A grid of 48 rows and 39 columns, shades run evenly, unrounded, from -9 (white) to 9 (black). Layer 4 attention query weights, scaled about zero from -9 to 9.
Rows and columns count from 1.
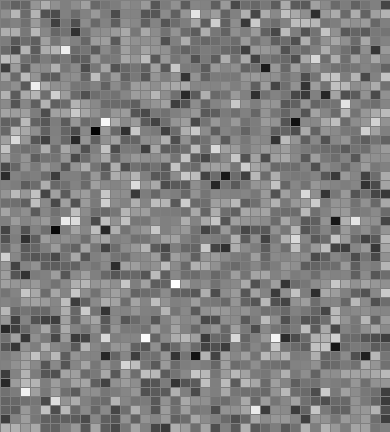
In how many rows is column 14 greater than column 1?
21
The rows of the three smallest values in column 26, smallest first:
46, 3, 20
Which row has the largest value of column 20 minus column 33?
44
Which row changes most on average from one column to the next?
38
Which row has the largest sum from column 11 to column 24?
40
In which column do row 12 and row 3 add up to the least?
35
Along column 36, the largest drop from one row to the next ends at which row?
25
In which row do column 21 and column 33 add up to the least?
28
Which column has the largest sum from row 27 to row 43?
22
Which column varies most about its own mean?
11
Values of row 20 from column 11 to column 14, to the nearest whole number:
2 -3 -2 -4
